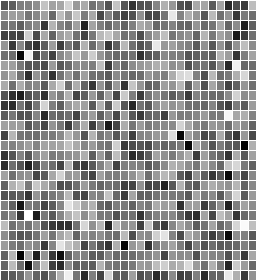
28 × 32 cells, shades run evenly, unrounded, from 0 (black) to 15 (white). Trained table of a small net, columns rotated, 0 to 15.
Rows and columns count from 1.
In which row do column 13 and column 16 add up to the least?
25
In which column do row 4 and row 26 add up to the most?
4
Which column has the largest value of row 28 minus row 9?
29
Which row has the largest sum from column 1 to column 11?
15
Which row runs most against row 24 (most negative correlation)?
19
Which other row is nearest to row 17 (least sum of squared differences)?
20
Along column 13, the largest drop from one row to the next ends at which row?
28
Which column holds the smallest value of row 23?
14
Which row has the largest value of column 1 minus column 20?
23
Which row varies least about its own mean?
3
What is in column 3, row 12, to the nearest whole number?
5
